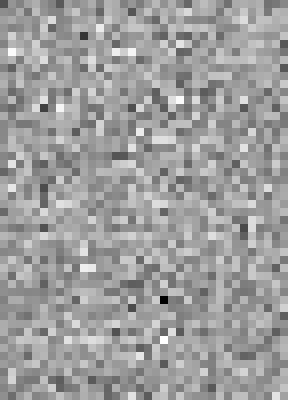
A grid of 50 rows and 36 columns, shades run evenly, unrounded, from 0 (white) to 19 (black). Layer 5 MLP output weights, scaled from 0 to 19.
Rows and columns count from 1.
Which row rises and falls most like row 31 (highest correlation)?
42
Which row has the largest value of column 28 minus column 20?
11
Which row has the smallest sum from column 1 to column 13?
43
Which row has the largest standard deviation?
14
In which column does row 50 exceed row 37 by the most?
19
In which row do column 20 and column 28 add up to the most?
5
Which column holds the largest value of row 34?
35
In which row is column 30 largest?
21
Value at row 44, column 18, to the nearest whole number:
12
